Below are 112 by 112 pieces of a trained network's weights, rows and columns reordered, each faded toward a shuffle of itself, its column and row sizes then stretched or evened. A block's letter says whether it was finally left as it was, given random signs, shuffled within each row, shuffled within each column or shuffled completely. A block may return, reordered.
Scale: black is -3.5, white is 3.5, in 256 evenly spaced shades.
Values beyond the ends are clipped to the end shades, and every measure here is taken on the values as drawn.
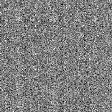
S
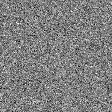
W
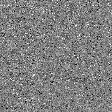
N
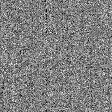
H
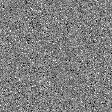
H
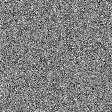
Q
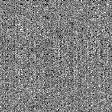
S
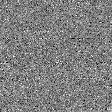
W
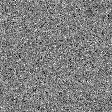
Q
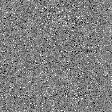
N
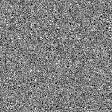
S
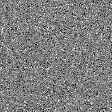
N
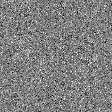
H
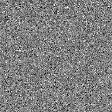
N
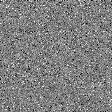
W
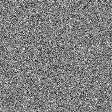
N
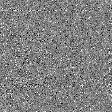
N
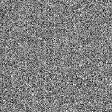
S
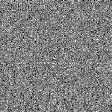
S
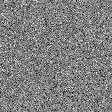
Q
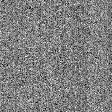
H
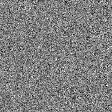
N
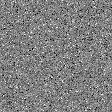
Q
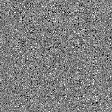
S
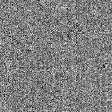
S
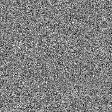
N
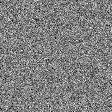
W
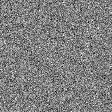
H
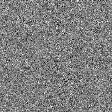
N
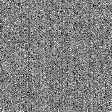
H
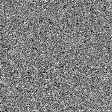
W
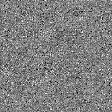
S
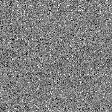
N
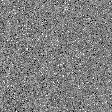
H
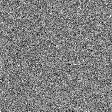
W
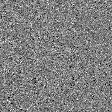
H
